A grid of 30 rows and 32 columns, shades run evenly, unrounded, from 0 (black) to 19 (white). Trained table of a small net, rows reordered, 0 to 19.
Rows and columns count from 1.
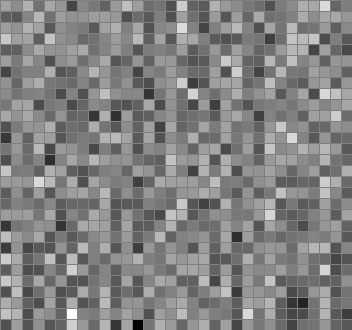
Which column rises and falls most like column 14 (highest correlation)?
26
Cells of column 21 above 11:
18
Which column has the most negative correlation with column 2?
22
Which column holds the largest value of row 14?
25
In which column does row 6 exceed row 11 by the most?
9
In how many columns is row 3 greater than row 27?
18
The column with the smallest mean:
13
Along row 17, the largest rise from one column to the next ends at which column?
30
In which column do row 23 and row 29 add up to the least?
3
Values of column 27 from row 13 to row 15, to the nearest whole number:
16 11 12
